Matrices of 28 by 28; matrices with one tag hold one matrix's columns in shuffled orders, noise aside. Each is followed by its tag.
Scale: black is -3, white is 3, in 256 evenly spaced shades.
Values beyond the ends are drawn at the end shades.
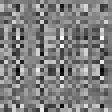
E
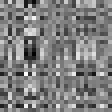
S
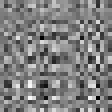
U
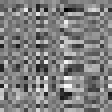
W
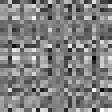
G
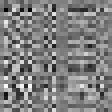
W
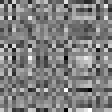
G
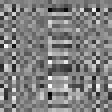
W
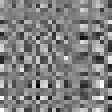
U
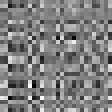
U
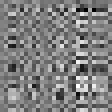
W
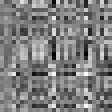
S
